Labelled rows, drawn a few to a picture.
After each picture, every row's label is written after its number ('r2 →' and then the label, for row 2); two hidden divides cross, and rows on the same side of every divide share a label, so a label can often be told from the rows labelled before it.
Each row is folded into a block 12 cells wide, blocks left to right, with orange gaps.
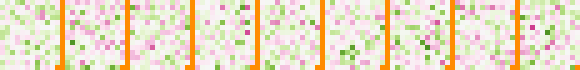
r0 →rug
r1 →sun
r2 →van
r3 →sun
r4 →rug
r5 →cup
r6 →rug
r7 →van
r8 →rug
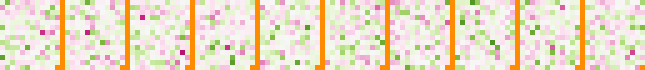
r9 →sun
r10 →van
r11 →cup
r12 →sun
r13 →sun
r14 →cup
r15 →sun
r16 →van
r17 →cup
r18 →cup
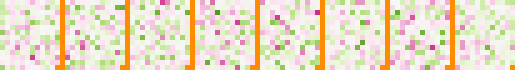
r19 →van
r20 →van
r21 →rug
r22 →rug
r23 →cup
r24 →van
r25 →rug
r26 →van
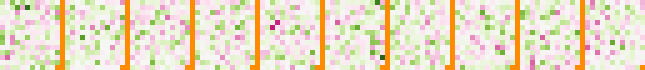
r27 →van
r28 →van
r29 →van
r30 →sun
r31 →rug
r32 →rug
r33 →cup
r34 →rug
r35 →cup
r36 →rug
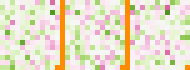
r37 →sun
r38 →cup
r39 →van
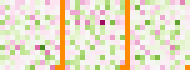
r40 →cup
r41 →sun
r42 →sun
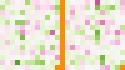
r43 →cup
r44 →sun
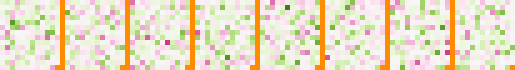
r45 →van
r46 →sun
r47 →sun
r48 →cup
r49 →cup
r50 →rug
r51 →rug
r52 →rug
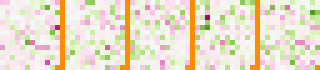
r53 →rug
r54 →rug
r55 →sun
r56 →cup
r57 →rug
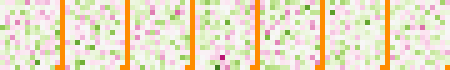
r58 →rug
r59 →rug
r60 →cup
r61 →rug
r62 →rug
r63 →van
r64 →van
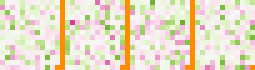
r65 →cup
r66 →cup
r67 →van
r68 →cup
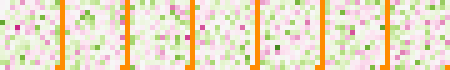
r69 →cup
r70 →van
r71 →van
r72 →van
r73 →rug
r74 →cup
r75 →rug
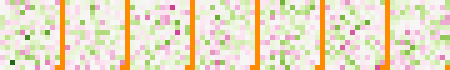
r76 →rug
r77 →cup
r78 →cup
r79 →van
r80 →rug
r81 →cup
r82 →cup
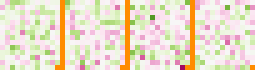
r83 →rug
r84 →cup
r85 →cup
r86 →sun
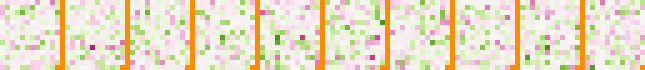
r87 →sun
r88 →rug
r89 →sun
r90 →rug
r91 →cup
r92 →rug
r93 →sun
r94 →van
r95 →cup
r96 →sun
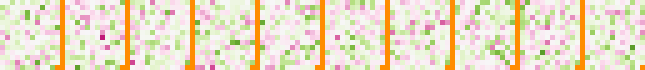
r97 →sun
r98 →sun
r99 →cup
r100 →cup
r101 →cup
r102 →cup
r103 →sun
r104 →van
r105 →cup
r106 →sun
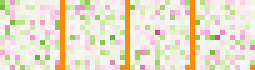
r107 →cup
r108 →van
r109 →cup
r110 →cup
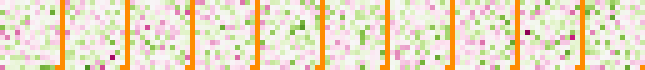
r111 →sun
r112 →sun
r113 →cup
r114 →van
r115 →van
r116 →van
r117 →van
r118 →van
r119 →van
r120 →cup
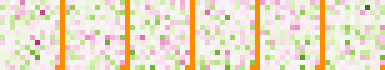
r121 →cup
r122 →sun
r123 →sun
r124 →cup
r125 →sun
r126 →rug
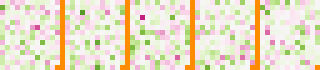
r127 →cup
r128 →cup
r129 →cup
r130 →rug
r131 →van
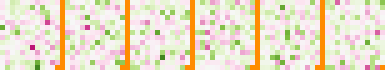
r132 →rug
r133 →cup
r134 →rug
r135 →sun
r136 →rug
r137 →cup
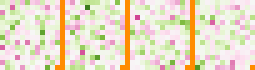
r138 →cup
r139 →rug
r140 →van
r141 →van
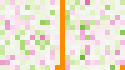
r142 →cup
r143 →sun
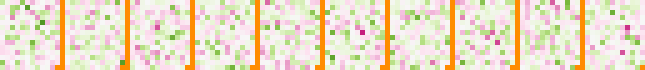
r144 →van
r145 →cup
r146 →rug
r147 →sun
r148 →rug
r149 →sun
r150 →cup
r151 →van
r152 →rug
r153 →rug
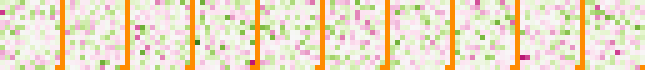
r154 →van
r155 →rug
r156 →cup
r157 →cup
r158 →sun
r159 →sun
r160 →van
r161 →cup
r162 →van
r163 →cup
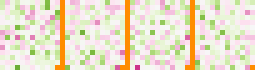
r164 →rug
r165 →cup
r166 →van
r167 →van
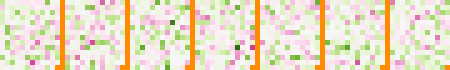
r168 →sun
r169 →cup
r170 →rug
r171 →cup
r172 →sun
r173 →sun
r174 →sun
